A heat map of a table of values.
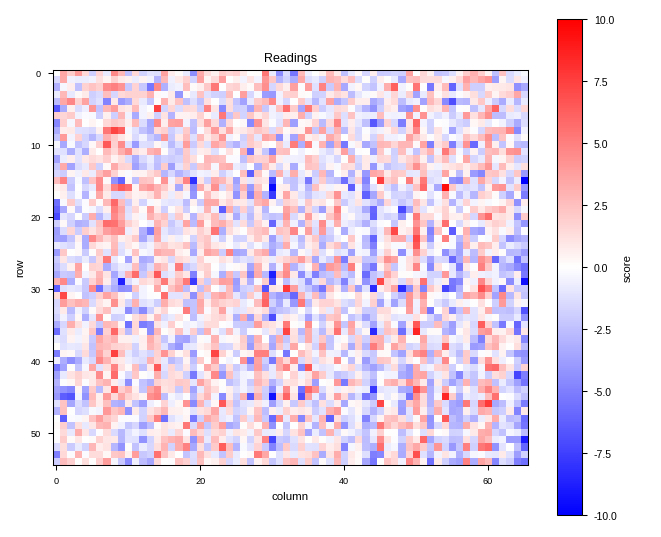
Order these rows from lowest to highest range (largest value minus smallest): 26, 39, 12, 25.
12, 25, 26, 39
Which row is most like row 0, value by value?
32
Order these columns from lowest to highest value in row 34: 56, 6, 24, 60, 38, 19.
19, 56, 60, 24, 38, 6
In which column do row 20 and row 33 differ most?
65
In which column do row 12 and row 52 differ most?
30
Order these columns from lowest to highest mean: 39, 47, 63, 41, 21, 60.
63, 41, 47, 21, 39, 60
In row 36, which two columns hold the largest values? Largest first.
50, 32
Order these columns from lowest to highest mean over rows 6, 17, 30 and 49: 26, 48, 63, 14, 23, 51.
48, 63, 26, 51, 14, 23
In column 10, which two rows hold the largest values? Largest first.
16, 11
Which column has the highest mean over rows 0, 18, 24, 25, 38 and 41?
8
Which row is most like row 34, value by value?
17
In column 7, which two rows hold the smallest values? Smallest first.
4, 27
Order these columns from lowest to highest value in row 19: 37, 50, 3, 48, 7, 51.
48, 37, 3, 51, 7, 50
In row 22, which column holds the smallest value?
55
